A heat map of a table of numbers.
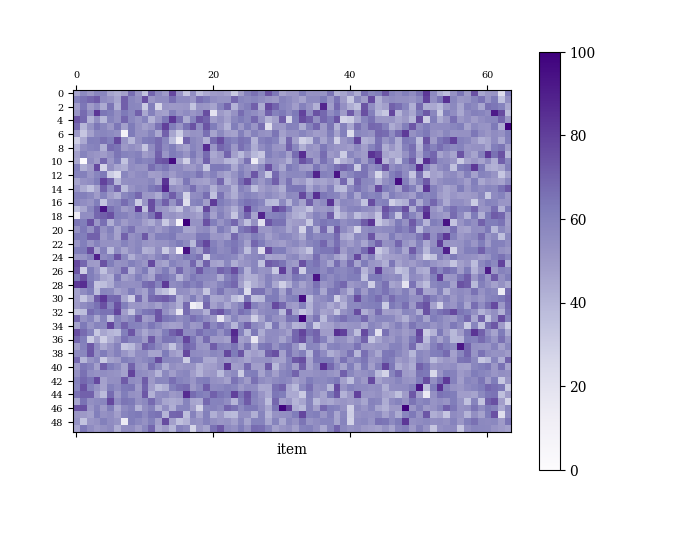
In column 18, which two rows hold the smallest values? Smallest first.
31, 46
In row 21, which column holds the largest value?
54
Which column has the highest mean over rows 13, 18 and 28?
13
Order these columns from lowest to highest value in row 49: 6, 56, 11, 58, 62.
56, 6, 62, 58, 11
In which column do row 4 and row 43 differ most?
53
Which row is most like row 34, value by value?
45
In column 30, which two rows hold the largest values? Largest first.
46, 26
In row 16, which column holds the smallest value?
16
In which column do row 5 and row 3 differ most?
63
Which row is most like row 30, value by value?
14
